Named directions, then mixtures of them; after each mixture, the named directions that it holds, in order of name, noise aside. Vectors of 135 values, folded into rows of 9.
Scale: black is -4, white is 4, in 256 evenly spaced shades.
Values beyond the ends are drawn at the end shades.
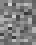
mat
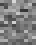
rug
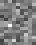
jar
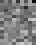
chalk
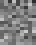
chalk, jar.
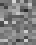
chalk, rug.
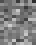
chalk, jar.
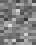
chalk, jar.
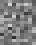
mat.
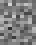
mat.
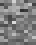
rug.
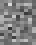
mat.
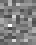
jar, mat.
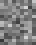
chalk, jar.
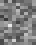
jar.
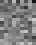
chalk, jar.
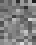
chalk.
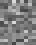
chalk, rug.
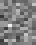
jar.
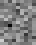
jar.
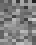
chalk.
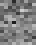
rug.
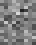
jar, rug.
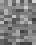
chalk, mat.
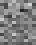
mat, rug.
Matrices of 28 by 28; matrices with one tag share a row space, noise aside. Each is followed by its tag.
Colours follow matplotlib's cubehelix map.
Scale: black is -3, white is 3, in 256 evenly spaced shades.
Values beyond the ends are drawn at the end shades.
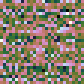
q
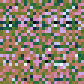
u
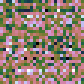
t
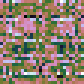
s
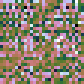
u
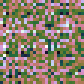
q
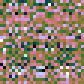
q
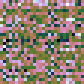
q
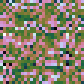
s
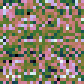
s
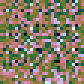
u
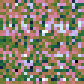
u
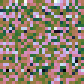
u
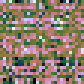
s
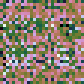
q
